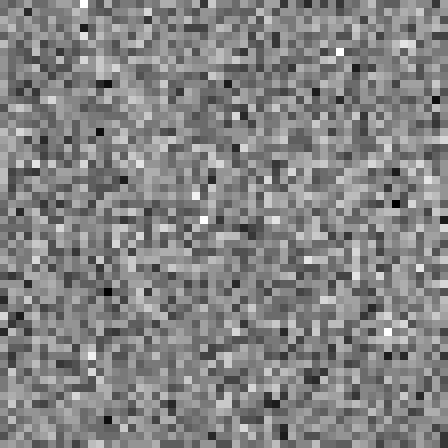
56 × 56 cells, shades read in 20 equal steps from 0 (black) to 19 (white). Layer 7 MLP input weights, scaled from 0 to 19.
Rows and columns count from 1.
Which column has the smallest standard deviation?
23
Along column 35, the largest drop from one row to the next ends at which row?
51
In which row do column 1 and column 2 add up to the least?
35
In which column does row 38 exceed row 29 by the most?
41
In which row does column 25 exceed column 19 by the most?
29
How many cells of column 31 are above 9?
25
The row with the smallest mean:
45
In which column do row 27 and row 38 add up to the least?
1
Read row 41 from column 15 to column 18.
12 12 7 7
